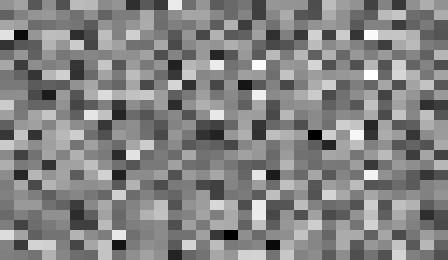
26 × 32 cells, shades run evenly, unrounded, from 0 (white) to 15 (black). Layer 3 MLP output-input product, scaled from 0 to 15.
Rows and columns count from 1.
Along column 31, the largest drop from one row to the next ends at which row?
12
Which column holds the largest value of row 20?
16
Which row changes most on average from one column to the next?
4
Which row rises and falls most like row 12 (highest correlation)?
25
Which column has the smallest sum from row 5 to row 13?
23
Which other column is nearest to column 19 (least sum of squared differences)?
8
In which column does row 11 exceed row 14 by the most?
26
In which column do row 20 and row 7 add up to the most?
13
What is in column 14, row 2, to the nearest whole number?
5
